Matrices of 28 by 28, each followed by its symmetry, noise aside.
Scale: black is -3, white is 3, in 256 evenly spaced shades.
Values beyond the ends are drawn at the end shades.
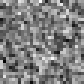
antisymmetric.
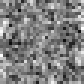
same after a half turn.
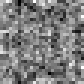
mirrored top to bottom.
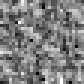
same after a half turn.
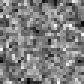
same after a half turn.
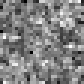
same after a half turn.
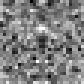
mirrored left to right.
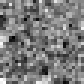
symmetric across the other diagonal.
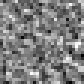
antisymmetric.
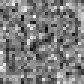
same after a half turn.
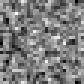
mirrored top to bottom.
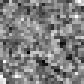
symmetric.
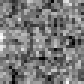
mirrored top to bottom.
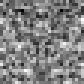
mirrored left to right.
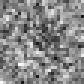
symmetric across the other diagonal.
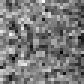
mirrored top to bottom.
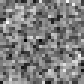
same after a half turn.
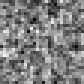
antisymmetric.
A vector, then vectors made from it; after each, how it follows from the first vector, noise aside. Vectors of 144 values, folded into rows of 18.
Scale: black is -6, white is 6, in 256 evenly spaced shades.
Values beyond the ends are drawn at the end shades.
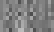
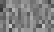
wrapped around, negated.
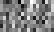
reversed, scaled up.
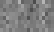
reversed, negated, partly zeroed.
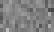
wrapped around, negated, partly zeroed.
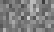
reversed.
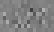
wrapped around, negated, partly zeroed.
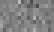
reversed, negated, partly zeroed.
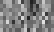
reversed, negated, scaled up.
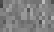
wrapped around, negated, partly zeroed.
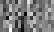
negated, scaled up.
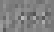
reversed, negated, partly zeroed.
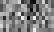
reversed, negated, scaled up.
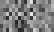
negated, scaled up.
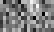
reversed, scaled up.
